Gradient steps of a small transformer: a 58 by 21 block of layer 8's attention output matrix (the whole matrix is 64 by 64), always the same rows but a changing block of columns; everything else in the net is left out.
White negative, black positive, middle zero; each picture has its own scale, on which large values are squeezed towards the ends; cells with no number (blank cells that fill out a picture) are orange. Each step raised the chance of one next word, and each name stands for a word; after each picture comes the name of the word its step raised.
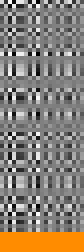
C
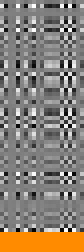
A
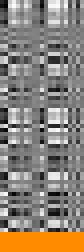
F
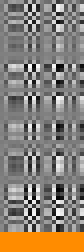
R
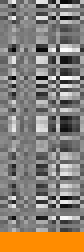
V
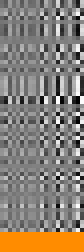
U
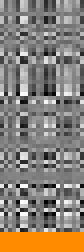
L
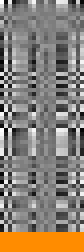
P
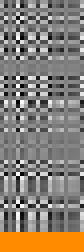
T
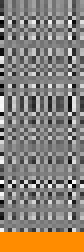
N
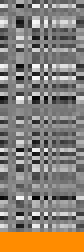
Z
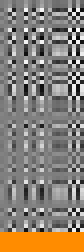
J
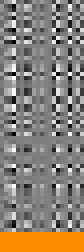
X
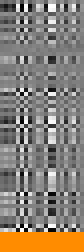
F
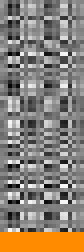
N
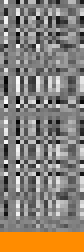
U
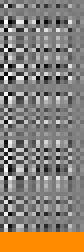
Z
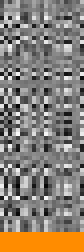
X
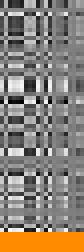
U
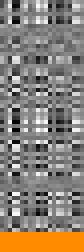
F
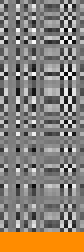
X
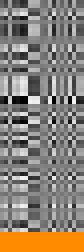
U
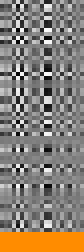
X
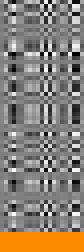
C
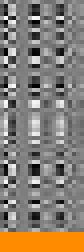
N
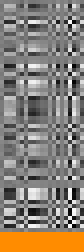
R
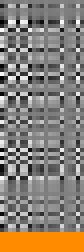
Z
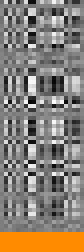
U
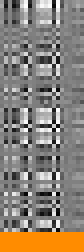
F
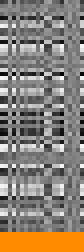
X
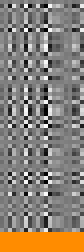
A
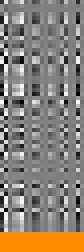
L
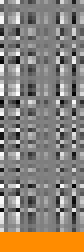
L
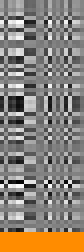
N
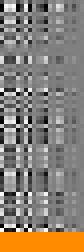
F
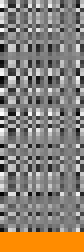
A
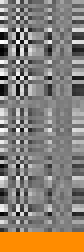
J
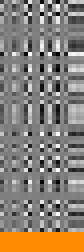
C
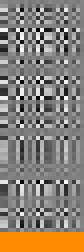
J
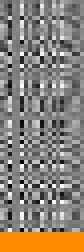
N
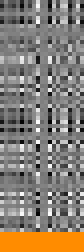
F
